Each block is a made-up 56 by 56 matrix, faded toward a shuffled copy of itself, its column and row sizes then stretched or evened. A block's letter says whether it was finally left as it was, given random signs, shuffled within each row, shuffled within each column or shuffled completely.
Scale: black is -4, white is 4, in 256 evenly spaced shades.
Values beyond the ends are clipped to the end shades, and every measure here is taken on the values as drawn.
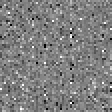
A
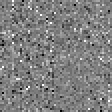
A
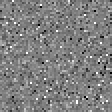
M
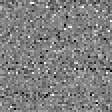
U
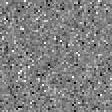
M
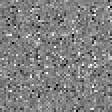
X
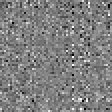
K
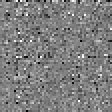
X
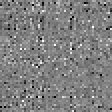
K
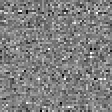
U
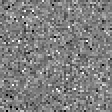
M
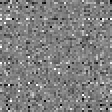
X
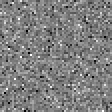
M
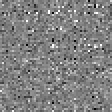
X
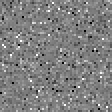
M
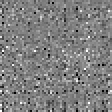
K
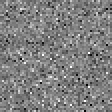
M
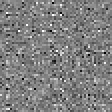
K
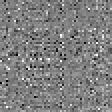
K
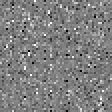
A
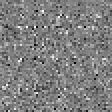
X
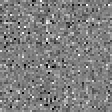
X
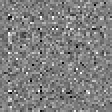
K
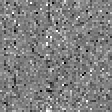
A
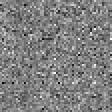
X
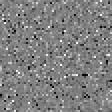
M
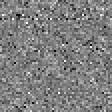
U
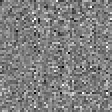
K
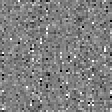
A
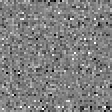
U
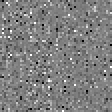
A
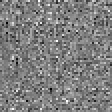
X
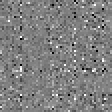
X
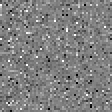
A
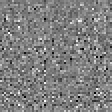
K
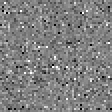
U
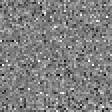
U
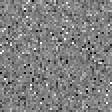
M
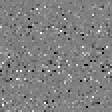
U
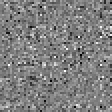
X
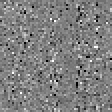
A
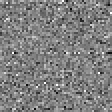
U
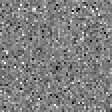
M
